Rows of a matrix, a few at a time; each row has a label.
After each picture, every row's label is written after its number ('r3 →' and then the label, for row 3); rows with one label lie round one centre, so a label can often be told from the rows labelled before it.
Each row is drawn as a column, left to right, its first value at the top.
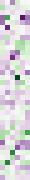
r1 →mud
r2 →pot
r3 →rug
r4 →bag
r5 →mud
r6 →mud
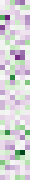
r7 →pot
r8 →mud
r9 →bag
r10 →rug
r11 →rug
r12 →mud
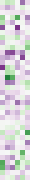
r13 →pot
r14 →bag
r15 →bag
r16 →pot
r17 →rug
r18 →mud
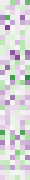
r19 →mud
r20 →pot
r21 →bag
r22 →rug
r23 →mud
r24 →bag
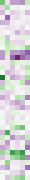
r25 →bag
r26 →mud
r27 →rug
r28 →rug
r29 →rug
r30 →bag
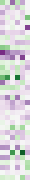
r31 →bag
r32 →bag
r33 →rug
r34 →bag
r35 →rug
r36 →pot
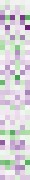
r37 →mud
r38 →pot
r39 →mud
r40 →bag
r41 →mud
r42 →pot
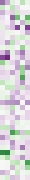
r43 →rug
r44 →rug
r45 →mud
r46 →pot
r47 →bag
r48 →pot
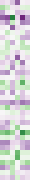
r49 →mud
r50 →mud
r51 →pot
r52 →rug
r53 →mud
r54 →mud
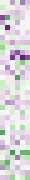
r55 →mud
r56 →pot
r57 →rug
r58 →bag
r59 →rug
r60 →rug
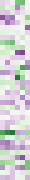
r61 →mud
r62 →mud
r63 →mud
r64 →bag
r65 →bag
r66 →pot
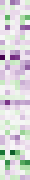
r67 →rug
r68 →pot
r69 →rug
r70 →rug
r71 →pot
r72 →pot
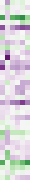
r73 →pot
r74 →rug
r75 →pot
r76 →pot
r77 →pot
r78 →pot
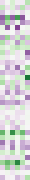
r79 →mud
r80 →pot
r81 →mud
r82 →pot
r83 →mud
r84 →bag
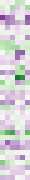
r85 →mud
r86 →mud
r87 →mud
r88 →bag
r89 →bag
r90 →mud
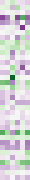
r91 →mud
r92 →mud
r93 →bag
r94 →mud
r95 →pot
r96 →mud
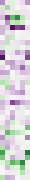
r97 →rug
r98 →mud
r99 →pot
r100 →pot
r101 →pot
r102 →rug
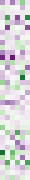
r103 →rug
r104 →pot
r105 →rug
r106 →mud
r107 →bag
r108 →pot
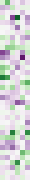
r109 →bag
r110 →bag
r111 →mud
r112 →pot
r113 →rug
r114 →mud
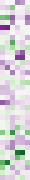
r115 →pot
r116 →pot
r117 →mud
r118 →rug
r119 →rug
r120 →mud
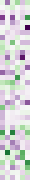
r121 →mud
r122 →rug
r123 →mud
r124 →bag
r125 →rug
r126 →pot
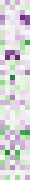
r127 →mud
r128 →rug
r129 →bag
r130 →rug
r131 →mud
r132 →mud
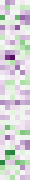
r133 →pot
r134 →rug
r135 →rug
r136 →pot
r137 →mud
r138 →mud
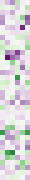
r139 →mud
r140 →rug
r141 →rug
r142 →bag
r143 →pot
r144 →mud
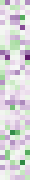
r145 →bag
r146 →rug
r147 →mud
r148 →mud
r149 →pot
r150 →rug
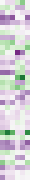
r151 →mud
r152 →mud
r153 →mud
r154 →bag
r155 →bag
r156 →mud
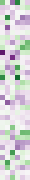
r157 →bag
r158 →pot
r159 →rug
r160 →bag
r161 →mud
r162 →mud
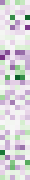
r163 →rug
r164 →bag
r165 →pot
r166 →bag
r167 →bag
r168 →pot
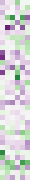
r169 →rug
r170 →pot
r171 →pot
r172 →bag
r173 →pot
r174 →mud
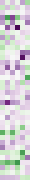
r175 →mud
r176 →pot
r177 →mud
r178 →pot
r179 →rug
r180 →bag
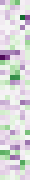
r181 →rug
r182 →rug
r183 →bag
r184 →bag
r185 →pot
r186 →mud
